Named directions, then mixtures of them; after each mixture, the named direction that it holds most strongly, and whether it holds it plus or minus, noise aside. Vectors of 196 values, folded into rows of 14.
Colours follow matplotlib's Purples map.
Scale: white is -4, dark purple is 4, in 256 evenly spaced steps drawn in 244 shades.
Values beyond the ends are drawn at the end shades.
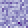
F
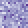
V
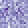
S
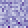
F, plus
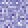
F, minus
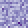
F, plus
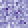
S, plus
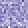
F, minus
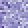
V, minus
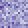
S, minus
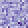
F, plus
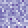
F, minus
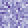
V, minus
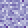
F, minus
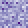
F, plus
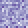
F, minus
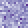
V, plus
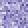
V, plus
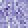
S, plus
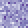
V, plus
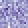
S, plus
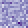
F, plus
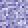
F, minus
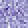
S, plus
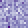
S, minus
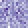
S, plus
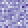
F, minus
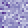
V, minus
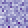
F, plus
